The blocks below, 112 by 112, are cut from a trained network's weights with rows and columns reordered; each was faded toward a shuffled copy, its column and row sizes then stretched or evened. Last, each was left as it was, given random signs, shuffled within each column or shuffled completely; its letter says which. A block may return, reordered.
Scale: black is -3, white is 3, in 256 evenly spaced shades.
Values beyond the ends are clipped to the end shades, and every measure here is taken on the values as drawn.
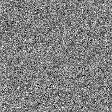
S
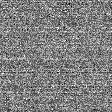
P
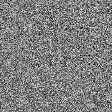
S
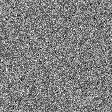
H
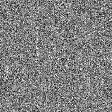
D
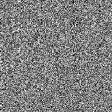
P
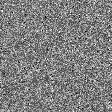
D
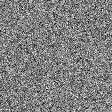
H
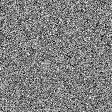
H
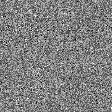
S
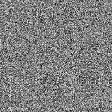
P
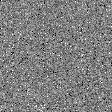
D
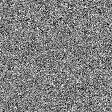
H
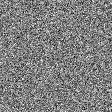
H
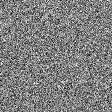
H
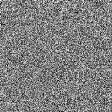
P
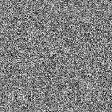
P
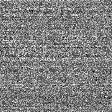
P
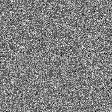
D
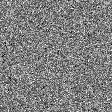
H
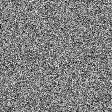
H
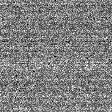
P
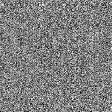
P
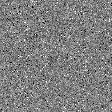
D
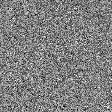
S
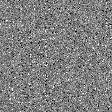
D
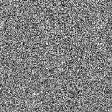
P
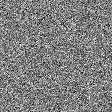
H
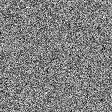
H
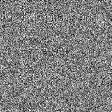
P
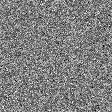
H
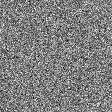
H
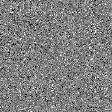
S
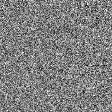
S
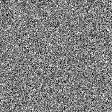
D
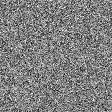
H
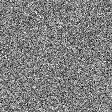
H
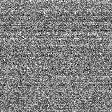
P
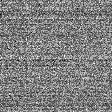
P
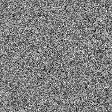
S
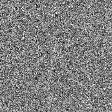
D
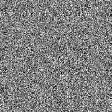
P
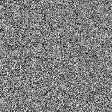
P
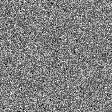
D
